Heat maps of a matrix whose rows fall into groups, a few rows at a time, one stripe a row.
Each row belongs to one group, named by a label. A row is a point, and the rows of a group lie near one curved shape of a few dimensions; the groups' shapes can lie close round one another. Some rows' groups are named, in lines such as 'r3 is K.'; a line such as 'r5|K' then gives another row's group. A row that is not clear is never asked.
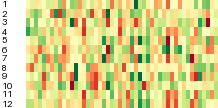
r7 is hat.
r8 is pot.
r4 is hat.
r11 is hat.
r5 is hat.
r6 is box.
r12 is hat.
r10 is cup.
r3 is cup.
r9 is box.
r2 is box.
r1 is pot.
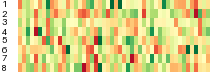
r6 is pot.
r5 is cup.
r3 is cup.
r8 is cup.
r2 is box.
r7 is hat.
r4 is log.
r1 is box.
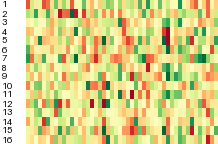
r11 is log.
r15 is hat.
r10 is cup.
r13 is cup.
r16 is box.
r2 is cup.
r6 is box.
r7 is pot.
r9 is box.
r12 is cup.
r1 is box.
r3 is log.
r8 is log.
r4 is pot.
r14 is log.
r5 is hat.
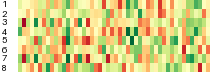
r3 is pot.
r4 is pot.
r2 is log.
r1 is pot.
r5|box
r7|pot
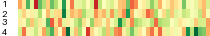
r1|log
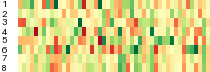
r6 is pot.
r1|box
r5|box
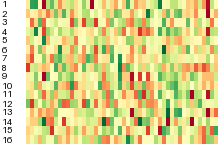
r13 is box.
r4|log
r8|box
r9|log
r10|box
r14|hat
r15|log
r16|hat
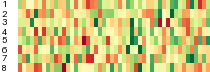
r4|box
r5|box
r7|pot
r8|box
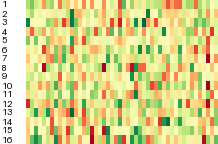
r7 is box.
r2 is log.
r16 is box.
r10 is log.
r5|cup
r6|box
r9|hat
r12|box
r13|cup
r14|log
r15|cup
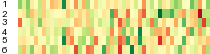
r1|cup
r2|log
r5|log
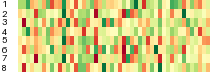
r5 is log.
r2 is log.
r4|cup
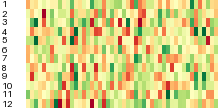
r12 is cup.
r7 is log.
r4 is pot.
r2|hat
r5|cup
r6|log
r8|hat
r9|pot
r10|pot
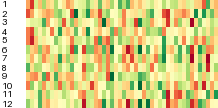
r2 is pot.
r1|hat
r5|hat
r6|hat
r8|cup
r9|hat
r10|box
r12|hat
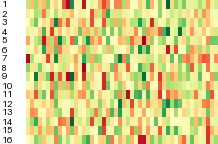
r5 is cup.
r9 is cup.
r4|log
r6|hat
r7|box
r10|box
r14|cup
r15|box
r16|cup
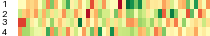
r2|box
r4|box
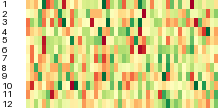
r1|hat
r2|cup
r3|box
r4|hat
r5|log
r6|hat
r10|pot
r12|log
